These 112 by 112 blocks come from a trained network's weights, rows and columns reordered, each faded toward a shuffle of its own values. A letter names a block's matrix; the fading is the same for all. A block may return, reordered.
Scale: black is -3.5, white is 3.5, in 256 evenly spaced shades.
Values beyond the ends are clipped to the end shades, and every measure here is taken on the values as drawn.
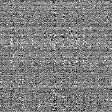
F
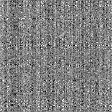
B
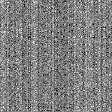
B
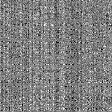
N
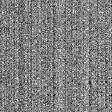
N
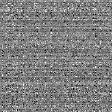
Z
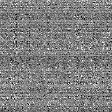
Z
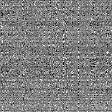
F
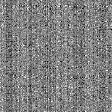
N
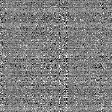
F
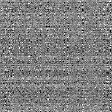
Z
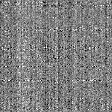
B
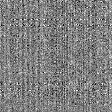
B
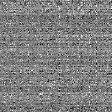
F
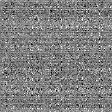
F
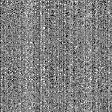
N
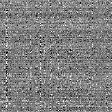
F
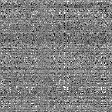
F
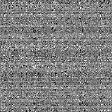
Z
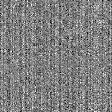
N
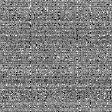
F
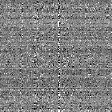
F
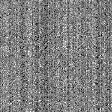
N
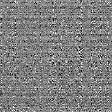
Z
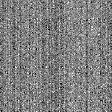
B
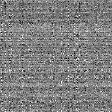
Z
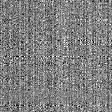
B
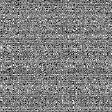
Z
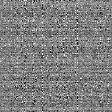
F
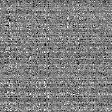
Z
